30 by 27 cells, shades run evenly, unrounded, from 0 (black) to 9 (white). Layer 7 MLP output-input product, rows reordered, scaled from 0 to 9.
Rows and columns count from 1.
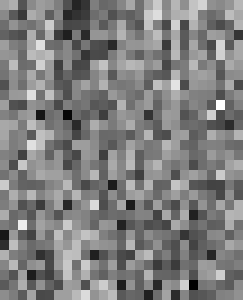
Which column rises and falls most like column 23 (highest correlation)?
22
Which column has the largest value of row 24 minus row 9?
7
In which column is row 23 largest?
3
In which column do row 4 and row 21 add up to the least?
8
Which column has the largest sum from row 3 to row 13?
20
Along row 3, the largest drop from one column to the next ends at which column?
21
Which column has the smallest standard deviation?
16
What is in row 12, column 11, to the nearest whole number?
4
